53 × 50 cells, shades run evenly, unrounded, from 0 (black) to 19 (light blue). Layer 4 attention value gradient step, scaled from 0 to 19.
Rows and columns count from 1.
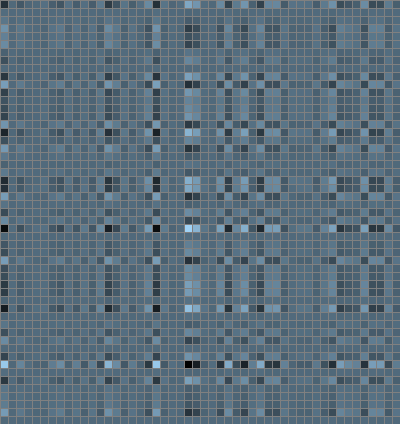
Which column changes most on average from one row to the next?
24
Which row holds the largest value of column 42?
29
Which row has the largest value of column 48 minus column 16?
46
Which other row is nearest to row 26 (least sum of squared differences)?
49
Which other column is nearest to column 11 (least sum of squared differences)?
39
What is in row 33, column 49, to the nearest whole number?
8
